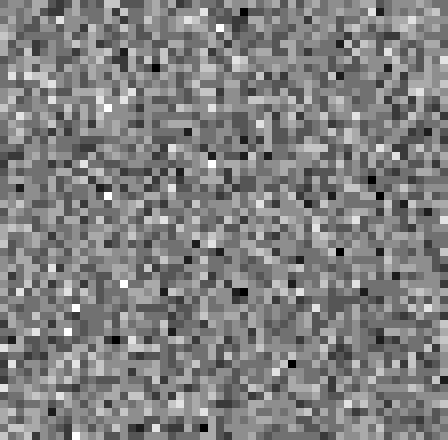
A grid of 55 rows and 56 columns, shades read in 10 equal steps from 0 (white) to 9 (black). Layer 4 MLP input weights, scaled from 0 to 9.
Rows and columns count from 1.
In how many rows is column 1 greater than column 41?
23
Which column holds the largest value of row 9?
20
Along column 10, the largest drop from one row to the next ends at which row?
39
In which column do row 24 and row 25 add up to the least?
22
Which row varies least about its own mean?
53
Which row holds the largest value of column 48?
25
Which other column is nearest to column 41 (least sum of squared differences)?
36
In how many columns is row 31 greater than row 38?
17
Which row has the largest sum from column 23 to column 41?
24
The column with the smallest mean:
45
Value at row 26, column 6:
6
